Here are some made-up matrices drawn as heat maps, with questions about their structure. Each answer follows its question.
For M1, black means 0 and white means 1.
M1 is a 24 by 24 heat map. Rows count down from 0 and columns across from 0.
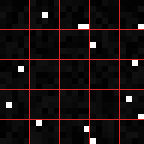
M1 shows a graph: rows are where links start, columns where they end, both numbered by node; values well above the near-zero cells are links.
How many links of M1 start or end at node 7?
2
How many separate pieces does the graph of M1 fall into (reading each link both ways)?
11
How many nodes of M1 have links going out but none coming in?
8
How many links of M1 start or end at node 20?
1
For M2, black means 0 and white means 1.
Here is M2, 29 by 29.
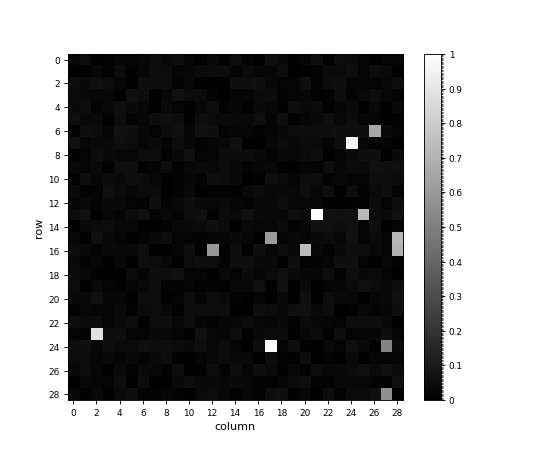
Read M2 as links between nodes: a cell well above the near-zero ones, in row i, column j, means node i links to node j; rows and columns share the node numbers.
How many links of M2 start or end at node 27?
2
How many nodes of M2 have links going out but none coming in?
6
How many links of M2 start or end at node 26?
1
